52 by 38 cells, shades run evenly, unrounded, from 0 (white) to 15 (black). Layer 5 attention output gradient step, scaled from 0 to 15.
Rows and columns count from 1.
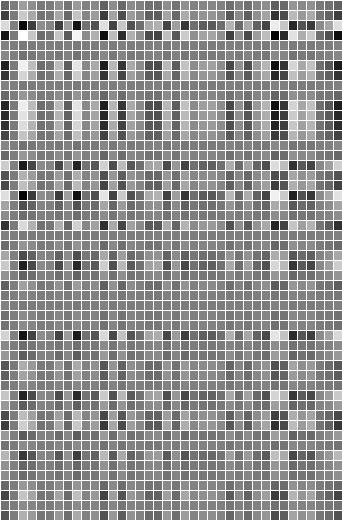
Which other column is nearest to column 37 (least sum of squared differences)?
17
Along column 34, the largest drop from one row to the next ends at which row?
4
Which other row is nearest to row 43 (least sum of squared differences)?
2
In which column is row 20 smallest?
31
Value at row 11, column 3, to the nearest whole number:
1
